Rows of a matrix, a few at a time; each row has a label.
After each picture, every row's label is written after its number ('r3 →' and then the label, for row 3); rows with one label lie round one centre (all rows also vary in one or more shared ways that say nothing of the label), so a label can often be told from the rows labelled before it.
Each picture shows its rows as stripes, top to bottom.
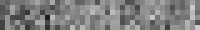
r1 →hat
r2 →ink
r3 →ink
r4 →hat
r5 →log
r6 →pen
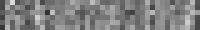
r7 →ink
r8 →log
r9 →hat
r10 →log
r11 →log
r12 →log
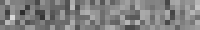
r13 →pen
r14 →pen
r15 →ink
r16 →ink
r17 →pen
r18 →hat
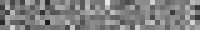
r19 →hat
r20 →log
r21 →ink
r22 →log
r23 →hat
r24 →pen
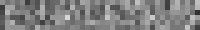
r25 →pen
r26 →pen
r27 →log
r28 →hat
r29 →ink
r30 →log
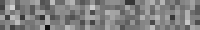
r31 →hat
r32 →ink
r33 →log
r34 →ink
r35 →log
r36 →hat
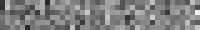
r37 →hat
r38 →log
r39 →pen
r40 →hat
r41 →log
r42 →pen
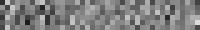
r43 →log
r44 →ink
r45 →ink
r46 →pen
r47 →pen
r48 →log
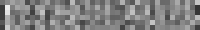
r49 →pen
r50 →log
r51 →log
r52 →pen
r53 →hat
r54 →log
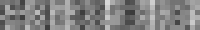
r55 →hat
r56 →hat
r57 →hat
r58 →hat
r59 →hat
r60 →hat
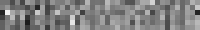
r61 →hat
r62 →pen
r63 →log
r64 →pen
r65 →pen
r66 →pen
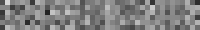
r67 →log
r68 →hat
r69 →hat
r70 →log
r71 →pen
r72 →hat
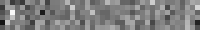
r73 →hat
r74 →pen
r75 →ink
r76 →pen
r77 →log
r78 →log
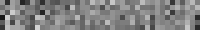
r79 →ink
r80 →pen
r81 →ink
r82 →log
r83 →log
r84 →log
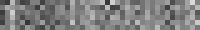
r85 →ink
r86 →pen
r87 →ink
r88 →ink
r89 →pen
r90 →ink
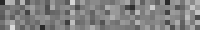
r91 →pen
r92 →hat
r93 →pen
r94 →log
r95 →pen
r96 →ink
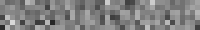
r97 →hat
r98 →hat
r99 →pen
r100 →pen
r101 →ink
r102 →log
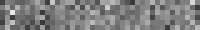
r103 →hat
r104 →log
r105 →ink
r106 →log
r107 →ink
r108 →pen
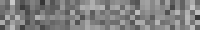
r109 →ink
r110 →ink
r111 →pen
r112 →log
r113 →pen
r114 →ink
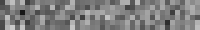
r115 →pen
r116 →hat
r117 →ink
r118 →log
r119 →pen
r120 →pen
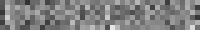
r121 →pen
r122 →log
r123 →hat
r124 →log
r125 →pen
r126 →ink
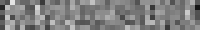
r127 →ink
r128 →log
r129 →log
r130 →log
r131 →hat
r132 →pen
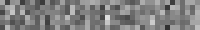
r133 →ink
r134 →pen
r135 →pen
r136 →hat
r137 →hat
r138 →pen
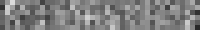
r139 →ink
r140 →pen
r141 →log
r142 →ink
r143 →log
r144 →log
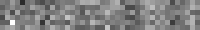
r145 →ink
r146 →hat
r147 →log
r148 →hat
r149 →ink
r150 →hat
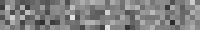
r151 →ink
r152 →pen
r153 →hat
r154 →pen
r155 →ink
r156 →hat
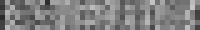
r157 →hat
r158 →ink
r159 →log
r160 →log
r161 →ink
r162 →log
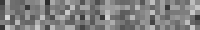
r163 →hat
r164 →pen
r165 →hat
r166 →log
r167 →log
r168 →hat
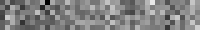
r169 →hat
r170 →ink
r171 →hat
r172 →pen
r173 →ink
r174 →pen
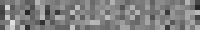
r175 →log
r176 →log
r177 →pen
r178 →log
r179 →ink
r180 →pen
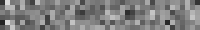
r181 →log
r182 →pen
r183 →hat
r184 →hat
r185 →pen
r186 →ink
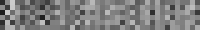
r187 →ink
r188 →ink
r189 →log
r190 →ink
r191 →log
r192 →pen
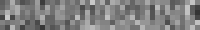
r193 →ink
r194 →log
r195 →log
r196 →log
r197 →pen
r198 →ink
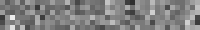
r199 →hat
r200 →pen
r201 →hat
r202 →ink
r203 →log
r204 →pen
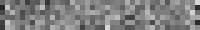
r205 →pen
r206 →log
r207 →ink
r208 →hat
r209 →log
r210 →hat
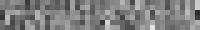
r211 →pen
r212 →pen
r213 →log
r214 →log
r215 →hat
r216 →hat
